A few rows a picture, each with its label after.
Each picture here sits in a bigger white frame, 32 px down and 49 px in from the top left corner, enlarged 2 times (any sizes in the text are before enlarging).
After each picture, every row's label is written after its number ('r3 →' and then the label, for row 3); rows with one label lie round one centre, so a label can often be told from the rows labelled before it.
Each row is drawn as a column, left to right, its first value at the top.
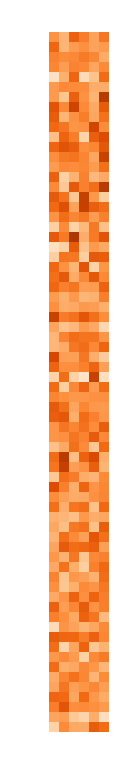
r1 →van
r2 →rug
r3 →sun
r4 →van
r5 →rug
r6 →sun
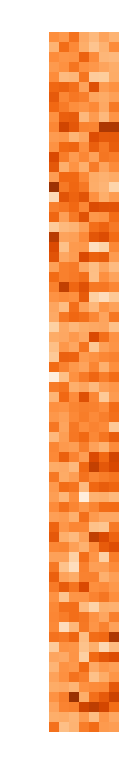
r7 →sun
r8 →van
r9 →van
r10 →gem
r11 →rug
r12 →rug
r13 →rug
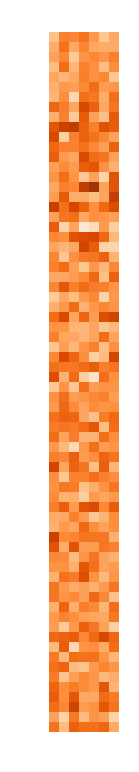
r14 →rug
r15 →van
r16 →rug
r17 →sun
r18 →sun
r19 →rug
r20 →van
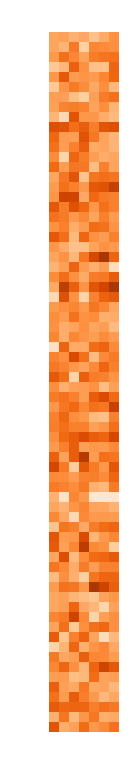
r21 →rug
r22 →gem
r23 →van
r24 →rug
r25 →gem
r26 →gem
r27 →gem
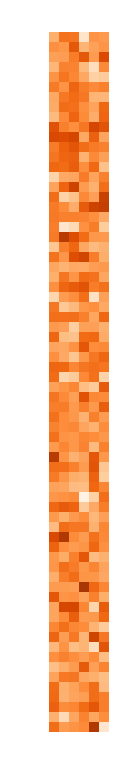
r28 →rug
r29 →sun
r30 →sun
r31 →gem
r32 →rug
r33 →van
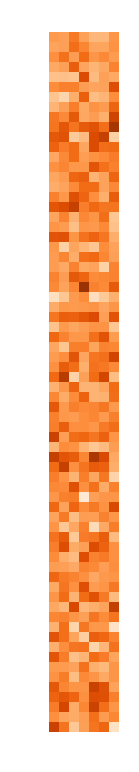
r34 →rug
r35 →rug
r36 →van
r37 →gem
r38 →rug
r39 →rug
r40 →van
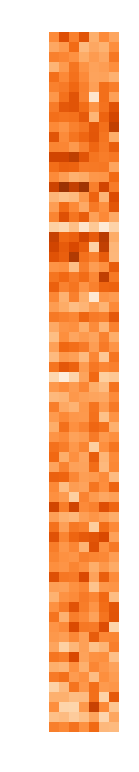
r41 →sun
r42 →sun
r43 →sun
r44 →sun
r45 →rug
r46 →sun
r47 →van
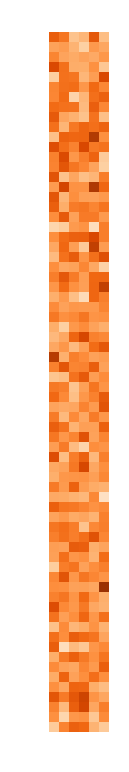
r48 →van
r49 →sun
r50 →rug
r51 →rug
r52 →sun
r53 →gem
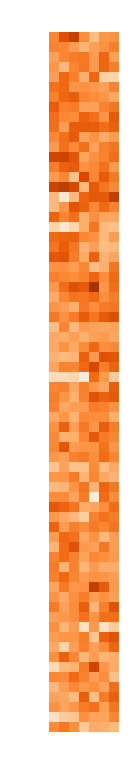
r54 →sun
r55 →sun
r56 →sun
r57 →van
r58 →gem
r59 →van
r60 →van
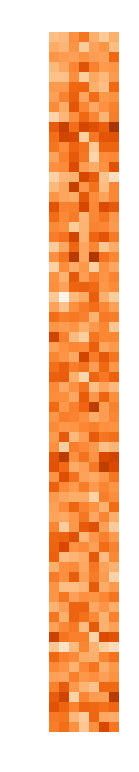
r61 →rug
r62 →rug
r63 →sun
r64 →van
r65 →gem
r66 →rug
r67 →rug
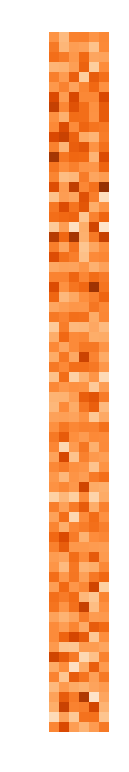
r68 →sun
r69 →rug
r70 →sun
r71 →van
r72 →gem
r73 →sun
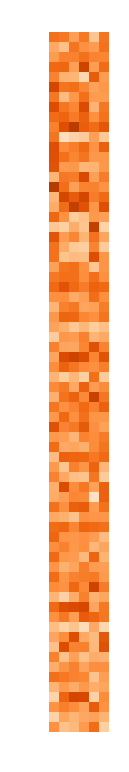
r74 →sun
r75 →van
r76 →van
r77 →van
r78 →gem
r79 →van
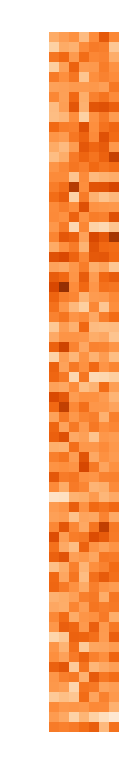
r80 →gem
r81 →gem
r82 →sun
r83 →rug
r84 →sun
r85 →sun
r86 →sun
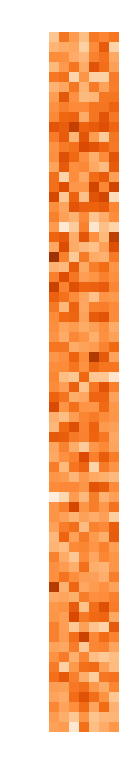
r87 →gem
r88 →sun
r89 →van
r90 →rug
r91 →van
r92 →van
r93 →sun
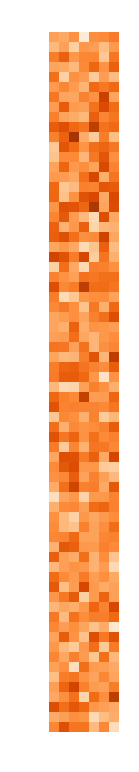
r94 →gem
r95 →rug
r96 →rug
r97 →gem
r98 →van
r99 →sun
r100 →van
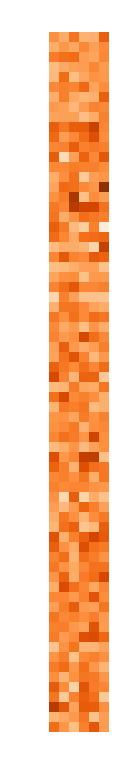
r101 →rug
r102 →gem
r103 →van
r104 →rug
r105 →rug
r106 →sun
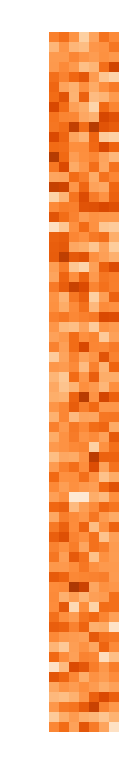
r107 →sun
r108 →sun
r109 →gem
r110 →gem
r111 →rug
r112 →van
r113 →van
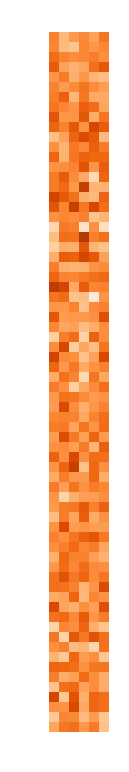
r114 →van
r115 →gem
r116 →rug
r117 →sun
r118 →rug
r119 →van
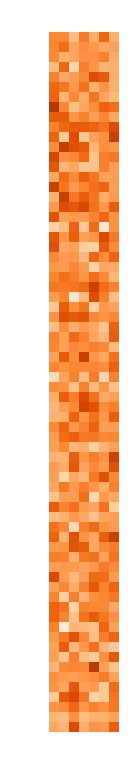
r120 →sun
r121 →van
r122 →rug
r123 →van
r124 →gem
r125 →sun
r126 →rug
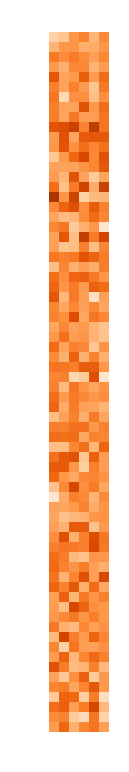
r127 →gem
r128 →rug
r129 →van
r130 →sun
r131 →rug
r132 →sun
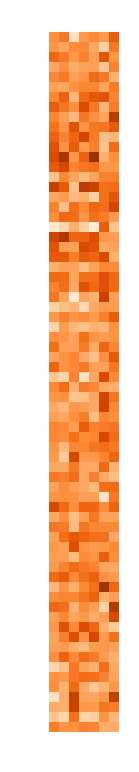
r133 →sun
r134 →sun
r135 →rug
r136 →sun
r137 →sun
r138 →gem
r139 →van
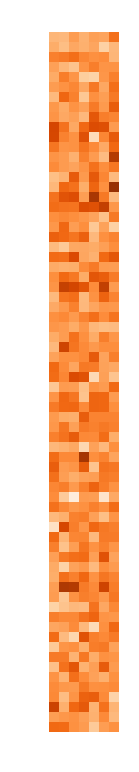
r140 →rug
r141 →gem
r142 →gem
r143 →rug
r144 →van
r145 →gem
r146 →sun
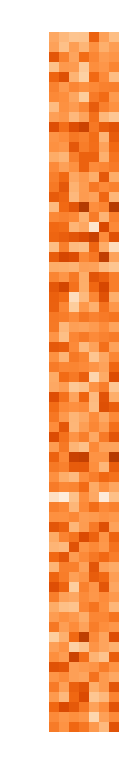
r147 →gem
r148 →gem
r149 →rug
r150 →rug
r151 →sun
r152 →gem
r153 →rug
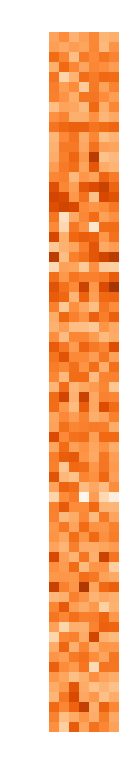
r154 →gem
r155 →van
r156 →rug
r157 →gem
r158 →sun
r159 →gem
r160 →gem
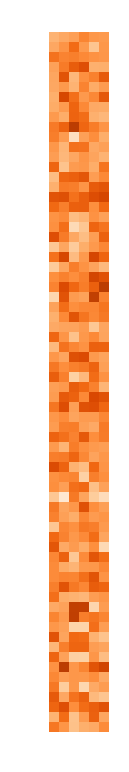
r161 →rug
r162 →gem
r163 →van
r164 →van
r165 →gem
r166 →gem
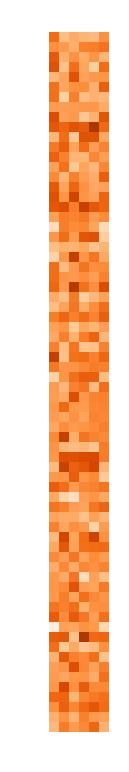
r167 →van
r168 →rug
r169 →gem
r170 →rug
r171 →rug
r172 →van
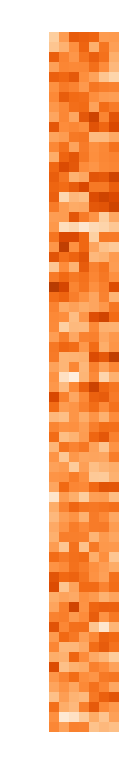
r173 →gem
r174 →sun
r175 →sun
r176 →sun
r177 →van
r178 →van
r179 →van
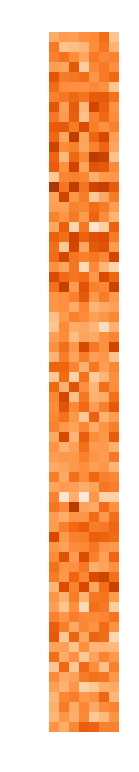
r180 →sun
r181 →gem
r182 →sun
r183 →gem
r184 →sun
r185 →sun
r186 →gem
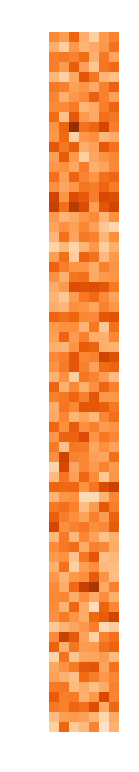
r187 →van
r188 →rug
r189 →van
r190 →gem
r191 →gem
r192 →van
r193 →van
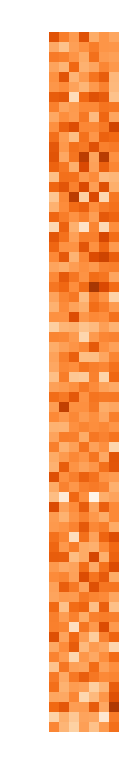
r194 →sun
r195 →gem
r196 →van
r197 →sun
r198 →gem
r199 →sun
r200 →rug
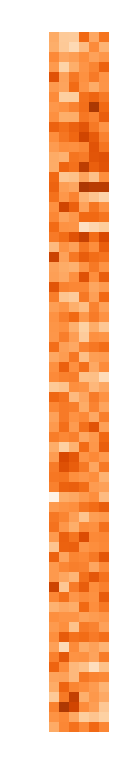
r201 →gem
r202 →rug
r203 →rug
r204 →sun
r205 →sun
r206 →sun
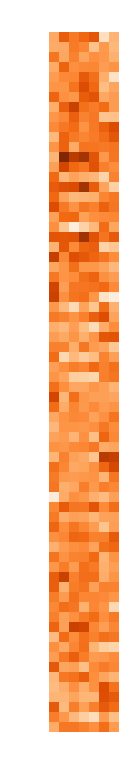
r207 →gem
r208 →sun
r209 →sun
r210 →sun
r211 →sun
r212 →rug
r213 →rug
